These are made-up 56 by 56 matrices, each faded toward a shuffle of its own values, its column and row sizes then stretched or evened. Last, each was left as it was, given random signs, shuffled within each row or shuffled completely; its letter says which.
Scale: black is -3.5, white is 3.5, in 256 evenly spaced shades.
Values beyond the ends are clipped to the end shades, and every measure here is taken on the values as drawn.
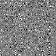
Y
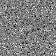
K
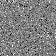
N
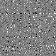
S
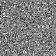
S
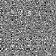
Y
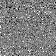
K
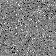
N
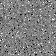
N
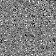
S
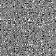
S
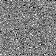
K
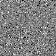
K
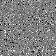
S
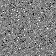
N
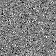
N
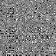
Y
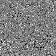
K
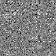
Y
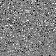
K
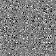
S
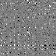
Y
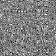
Y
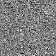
S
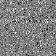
S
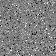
N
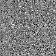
S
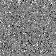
K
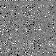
Y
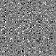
Y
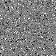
K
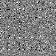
S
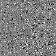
S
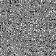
S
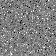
N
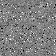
K
